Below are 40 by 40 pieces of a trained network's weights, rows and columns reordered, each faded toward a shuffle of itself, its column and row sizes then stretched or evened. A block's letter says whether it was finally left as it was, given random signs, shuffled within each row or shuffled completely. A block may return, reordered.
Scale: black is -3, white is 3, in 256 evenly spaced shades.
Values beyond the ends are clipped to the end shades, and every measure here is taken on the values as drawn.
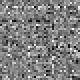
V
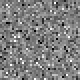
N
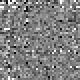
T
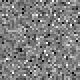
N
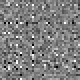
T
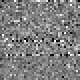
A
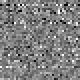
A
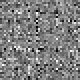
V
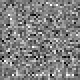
A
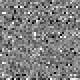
A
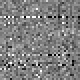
V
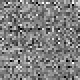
V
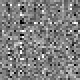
V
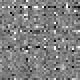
V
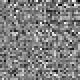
V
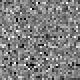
A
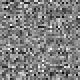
V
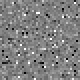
N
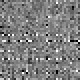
V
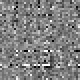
T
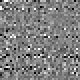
V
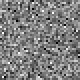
N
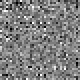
V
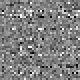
T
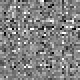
T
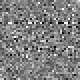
A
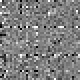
T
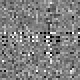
V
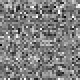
V
